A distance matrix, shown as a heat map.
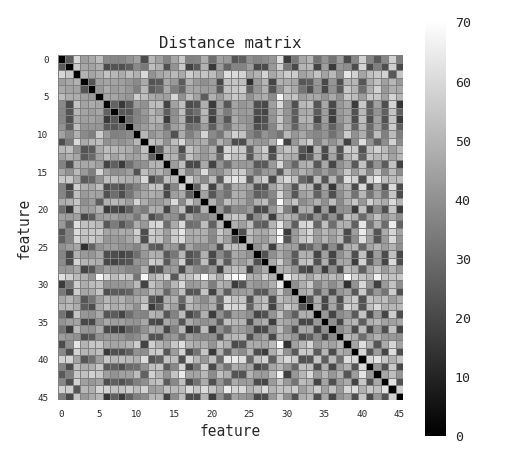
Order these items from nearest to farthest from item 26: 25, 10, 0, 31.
31, 10, 0, 25
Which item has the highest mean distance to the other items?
29
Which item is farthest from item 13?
22
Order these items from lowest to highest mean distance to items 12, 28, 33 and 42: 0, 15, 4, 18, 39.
4, 0, 18, 15, 39
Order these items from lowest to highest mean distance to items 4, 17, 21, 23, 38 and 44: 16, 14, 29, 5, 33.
14, 33, 16, 5, 29
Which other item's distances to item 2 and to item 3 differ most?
25
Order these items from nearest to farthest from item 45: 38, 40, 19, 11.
11, 38, 19, 40
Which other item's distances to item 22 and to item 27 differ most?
7
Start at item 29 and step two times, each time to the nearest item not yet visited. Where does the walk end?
10
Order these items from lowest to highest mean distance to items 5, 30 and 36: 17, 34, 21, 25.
34, 17, 25, 21
